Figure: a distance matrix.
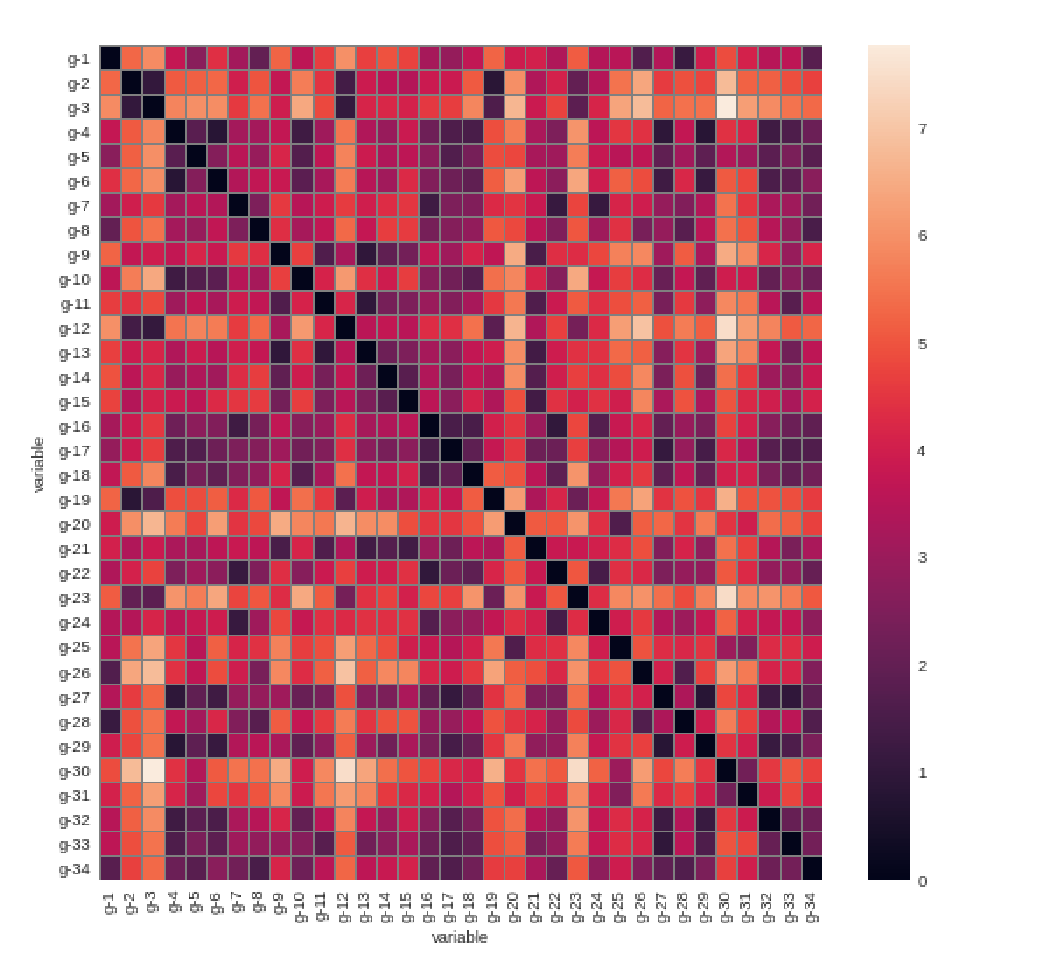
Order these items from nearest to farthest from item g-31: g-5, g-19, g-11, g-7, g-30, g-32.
g-30, g-5, g-32, g-7, g-19, g-11
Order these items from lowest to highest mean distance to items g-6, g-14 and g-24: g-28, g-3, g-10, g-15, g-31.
g-10, g-15, g-28, g-31, g-3
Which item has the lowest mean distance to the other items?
g-17
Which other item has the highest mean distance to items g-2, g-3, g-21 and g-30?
g-26
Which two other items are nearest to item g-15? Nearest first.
g-21, g-14
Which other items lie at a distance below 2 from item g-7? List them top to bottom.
g-16, g-22, g-24
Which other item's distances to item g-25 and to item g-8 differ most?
g-20
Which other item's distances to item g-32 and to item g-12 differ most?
g-3
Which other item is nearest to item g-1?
g-28
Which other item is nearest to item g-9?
g-13
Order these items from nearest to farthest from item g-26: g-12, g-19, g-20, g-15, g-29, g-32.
g-32, g-29, g-20, g-15, g-19, g-12
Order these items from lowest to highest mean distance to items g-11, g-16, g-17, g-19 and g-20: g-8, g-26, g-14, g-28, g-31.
g-14, g-8, g-28, g-31, g-26
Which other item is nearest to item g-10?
g-4
